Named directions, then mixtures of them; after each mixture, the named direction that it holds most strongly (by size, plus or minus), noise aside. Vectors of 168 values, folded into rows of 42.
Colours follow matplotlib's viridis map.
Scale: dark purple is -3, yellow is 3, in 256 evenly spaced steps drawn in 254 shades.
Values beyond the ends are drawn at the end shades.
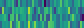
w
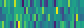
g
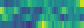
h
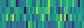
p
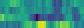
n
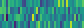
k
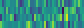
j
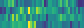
h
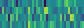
w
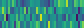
k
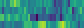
n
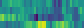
n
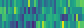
h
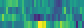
n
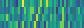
k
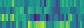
n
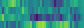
n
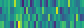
g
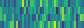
g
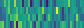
g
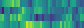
n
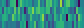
p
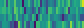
g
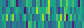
p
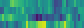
n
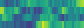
h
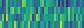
k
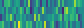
j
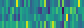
j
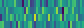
g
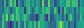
p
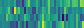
h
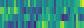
h
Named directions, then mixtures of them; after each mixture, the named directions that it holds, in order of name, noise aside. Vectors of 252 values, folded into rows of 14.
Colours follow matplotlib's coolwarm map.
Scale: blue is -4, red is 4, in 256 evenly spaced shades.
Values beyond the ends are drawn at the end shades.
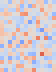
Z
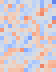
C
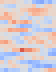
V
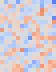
C.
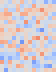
V, Z.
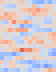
V.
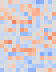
V, Z.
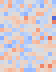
C, Z.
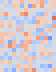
C, Z.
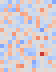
C, Z.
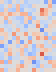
C, Z.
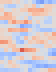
V.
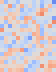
C.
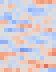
V.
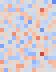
C, Z.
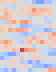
V.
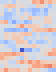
V.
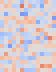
C, Z.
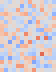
Z.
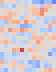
C, V.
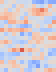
C, V.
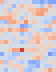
C, V.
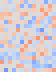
V, Z.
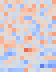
C, V.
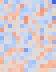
C.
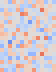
Z.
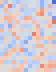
C.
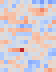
C, V.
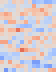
V, Z.
